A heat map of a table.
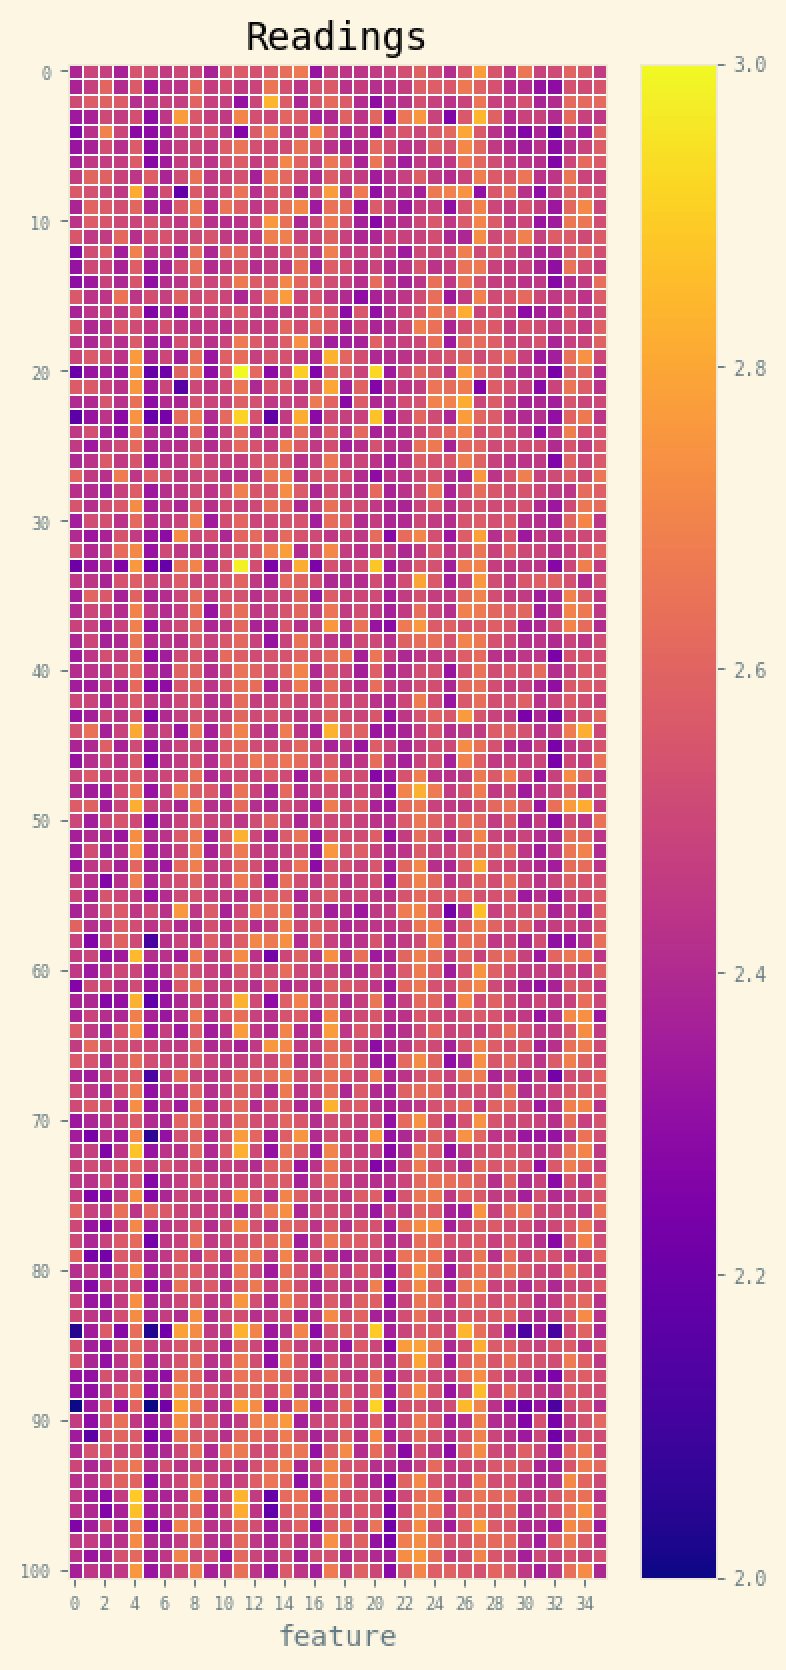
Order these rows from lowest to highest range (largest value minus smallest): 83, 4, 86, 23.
83, 86, 4, 23
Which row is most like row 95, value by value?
96
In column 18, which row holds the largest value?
92
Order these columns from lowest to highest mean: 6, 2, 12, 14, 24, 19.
6, 2, 19, 12, 24, 14
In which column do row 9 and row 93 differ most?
15
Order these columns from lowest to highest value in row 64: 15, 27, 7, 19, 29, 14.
7, 15, 27, 19, 29, 14
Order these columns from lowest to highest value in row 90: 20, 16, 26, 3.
26, 16, 20, 3
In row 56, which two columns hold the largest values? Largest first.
27, 7
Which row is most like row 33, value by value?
23
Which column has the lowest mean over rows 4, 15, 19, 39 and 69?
32
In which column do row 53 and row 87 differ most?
13
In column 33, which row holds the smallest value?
58
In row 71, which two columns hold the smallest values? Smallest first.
5, 1
